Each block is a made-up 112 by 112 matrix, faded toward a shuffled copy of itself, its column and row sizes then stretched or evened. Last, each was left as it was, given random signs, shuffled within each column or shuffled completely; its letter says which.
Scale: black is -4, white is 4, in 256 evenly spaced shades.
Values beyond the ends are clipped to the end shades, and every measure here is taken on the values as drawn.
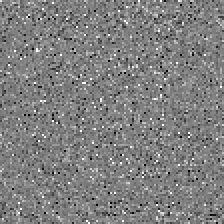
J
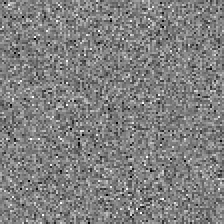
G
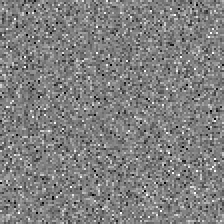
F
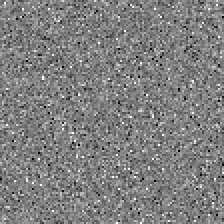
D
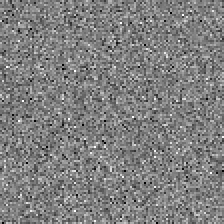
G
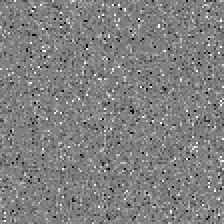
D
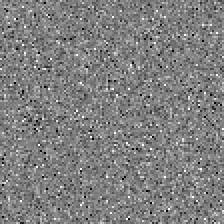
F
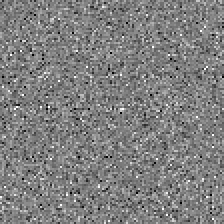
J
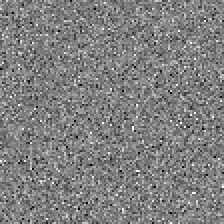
D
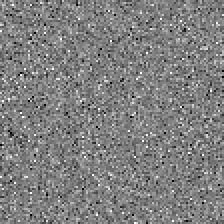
D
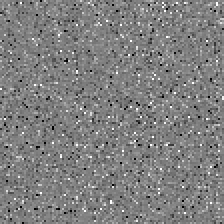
J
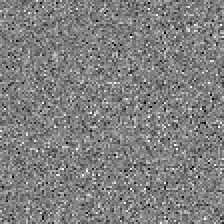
G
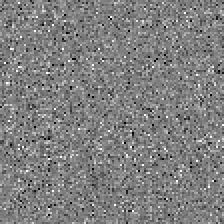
G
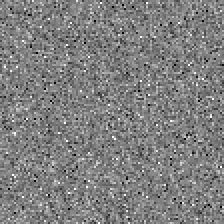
F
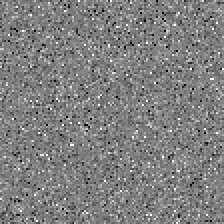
F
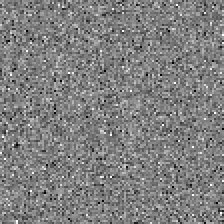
G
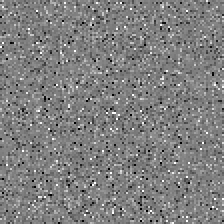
J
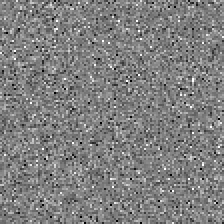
G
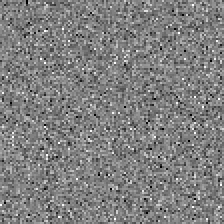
D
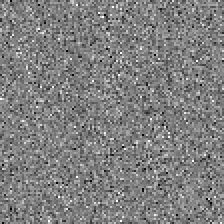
D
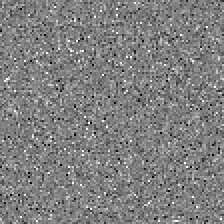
F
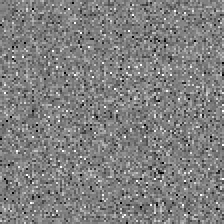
G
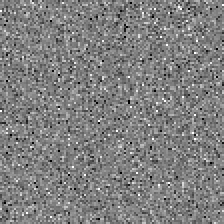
D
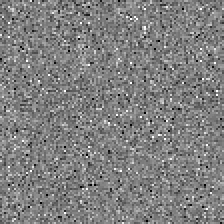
D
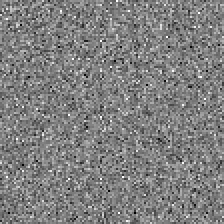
G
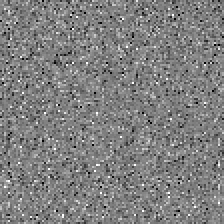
G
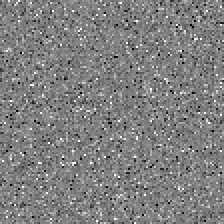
F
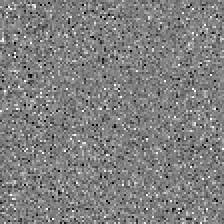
G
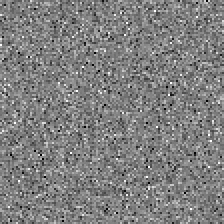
F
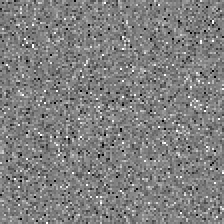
D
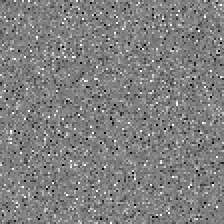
F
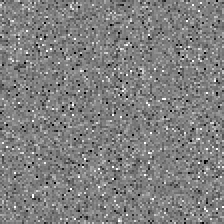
D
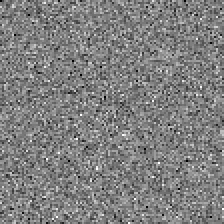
F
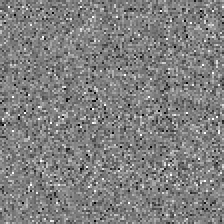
J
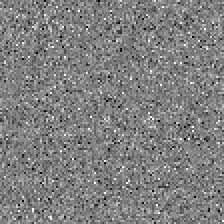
G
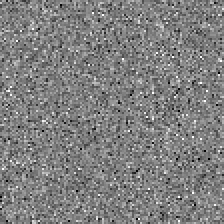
D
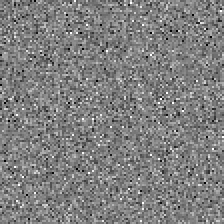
J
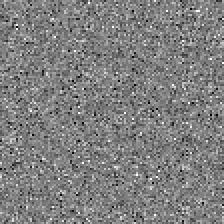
G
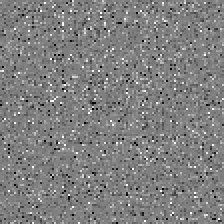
G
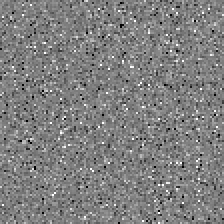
D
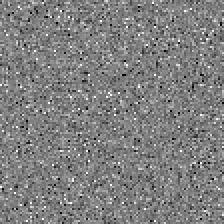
G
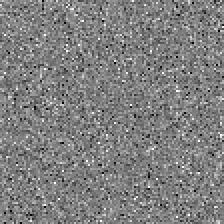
D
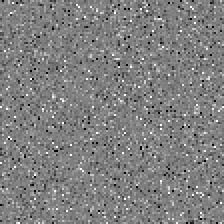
D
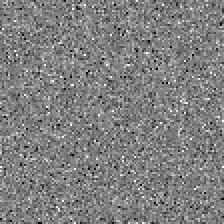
F
